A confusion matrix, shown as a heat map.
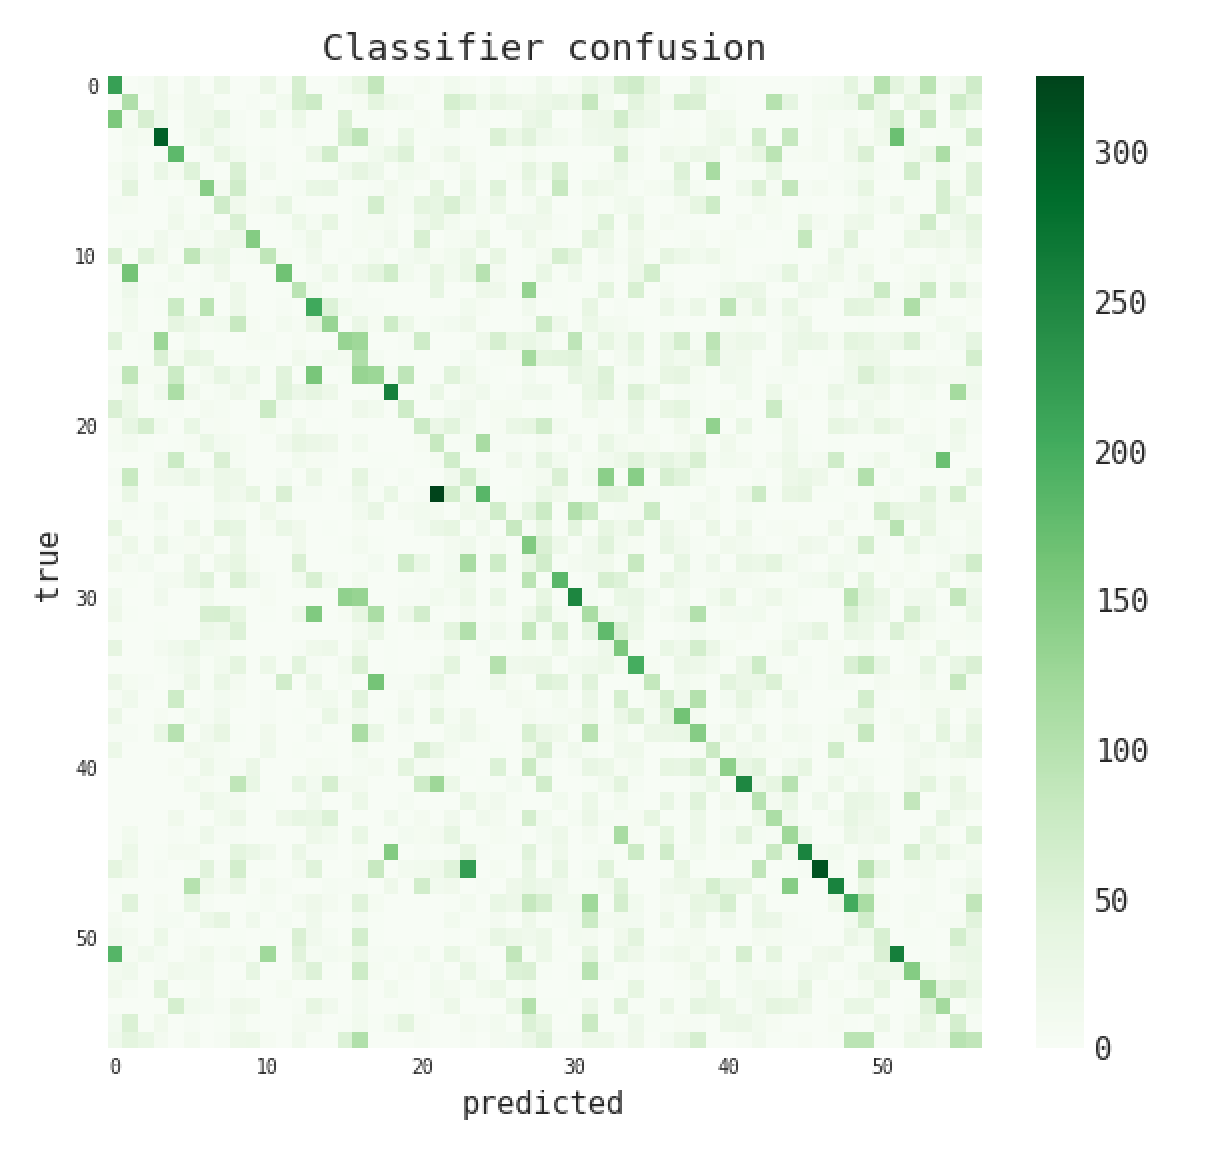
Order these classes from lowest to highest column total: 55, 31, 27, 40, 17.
40, 17, 55, 31, 27
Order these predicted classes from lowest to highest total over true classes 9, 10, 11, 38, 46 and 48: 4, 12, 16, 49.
12, 4, 16, 49
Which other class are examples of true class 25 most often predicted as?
30
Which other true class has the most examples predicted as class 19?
17
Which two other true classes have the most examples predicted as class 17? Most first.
35, 31
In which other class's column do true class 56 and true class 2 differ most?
0
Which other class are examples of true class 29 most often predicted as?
27
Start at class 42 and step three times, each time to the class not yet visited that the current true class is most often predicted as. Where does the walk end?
13
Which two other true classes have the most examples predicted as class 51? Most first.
3, 26
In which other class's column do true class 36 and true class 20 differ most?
39
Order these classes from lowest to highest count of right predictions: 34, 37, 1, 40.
1, 40, 37, 34
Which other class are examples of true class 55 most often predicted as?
31
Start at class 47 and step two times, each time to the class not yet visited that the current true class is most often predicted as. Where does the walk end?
33
